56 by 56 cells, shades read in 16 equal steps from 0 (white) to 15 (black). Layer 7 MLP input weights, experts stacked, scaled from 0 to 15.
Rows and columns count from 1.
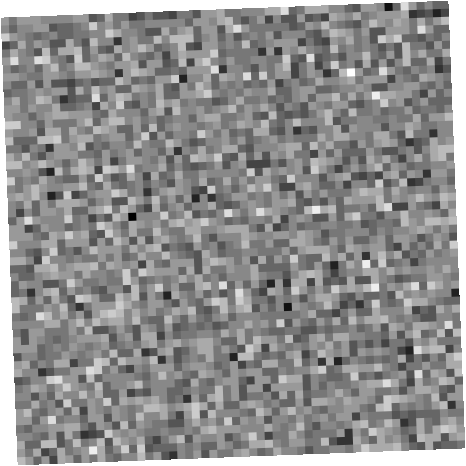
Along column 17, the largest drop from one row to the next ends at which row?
33
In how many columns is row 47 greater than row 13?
27
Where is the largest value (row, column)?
26, 16
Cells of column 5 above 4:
47
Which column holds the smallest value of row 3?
30
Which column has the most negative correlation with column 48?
5
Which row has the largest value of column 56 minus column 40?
37
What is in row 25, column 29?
9
